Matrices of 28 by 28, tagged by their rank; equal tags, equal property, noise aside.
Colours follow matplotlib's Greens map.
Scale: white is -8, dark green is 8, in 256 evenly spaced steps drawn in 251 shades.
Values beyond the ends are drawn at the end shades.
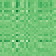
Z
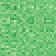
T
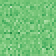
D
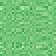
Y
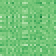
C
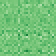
Y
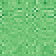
C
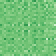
Y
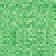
T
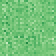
D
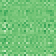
C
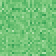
T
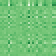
Z
